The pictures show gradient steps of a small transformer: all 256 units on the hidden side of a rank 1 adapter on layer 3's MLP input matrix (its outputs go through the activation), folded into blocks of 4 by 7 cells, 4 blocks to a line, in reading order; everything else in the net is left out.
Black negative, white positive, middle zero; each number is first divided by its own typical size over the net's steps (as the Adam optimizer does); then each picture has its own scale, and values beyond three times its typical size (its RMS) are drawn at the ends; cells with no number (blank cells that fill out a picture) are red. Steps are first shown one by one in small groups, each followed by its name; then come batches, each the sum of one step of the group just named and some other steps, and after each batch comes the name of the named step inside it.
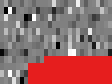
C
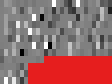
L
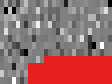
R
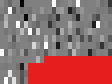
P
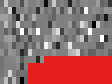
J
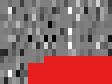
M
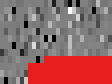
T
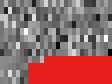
C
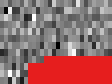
C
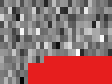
J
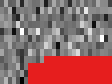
J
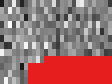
P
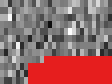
M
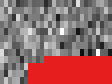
P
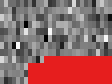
T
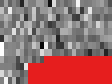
P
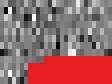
C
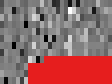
T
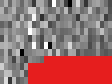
L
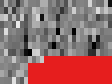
R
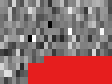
M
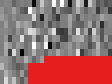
L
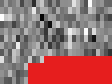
M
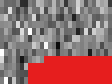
P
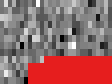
M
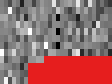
P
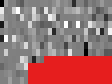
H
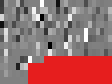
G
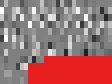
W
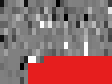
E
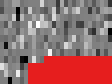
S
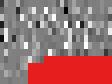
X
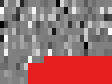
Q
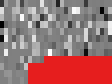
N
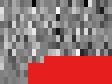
W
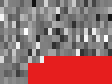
Q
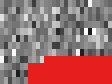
S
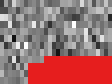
X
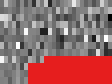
E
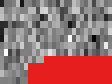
N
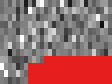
S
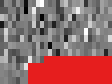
G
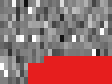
S
